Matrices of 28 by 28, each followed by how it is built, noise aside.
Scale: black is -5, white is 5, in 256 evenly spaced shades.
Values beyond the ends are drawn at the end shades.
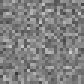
blocks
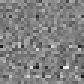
uneven rows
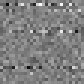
uneven rows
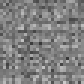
blocks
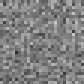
blocks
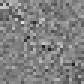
block diagonal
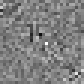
block diagonal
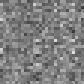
blocks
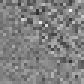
upper triangular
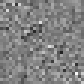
block diagonal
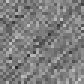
Hankel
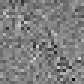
block diagonal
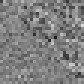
upper triangular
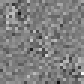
block diagonal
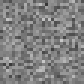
blocks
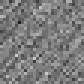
Hankel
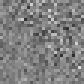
upper triangular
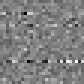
uneven rows
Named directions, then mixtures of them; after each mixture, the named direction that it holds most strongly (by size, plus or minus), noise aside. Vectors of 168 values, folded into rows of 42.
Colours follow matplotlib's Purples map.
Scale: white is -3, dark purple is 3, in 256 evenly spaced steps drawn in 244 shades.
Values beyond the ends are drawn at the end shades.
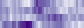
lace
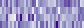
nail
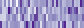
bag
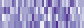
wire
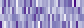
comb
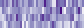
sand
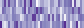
comb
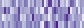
wire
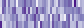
comb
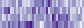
wire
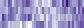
lace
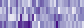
nail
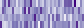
comb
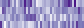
comb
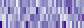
bag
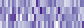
nail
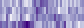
lace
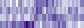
lace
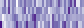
comb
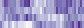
lace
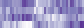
lace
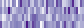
bag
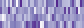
bag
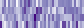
comb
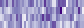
sand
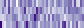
comb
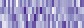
comb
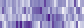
lace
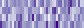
nail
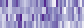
sand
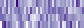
comb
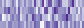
wire
